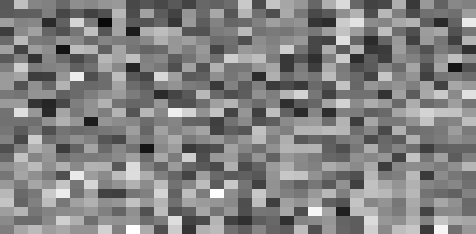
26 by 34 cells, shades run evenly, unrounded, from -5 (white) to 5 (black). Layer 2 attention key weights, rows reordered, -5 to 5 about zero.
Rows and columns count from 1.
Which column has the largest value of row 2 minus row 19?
10
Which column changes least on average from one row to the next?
1
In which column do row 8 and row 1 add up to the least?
2
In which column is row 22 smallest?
16
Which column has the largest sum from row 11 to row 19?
28
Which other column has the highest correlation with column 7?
3
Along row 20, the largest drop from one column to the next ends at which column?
6
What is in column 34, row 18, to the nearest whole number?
0
